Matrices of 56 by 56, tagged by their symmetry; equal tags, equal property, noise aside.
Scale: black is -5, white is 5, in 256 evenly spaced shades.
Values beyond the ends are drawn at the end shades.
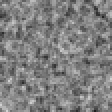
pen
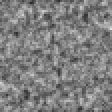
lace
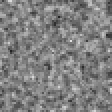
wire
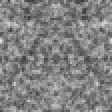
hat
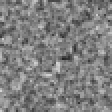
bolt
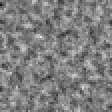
lace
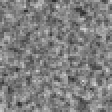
wire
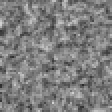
wire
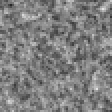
pen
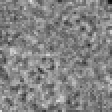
pen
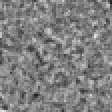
bolt
